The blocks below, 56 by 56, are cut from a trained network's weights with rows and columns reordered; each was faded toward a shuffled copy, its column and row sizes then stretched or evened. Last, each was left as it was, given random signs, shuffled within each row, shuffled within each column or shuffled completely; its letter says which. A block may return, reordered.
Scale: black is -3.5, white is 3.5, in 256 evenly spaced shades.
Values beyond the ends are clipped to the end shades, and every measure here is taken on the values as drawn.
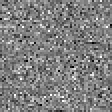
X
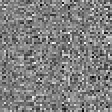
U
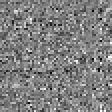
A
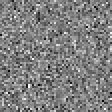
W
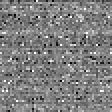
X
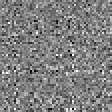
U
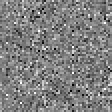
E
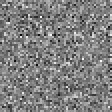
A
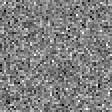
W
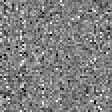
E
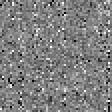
E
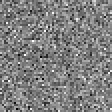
W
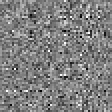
U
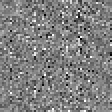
E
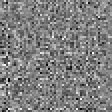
U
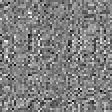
U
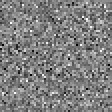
X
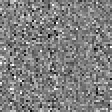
E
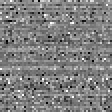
X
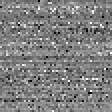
X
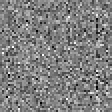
E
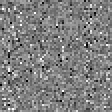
E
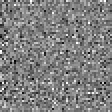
A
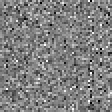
E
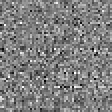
U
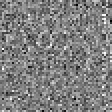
U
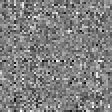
A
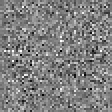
A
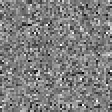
A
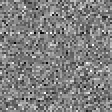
X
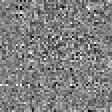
A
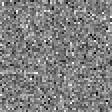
W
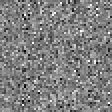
E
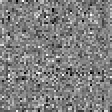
A
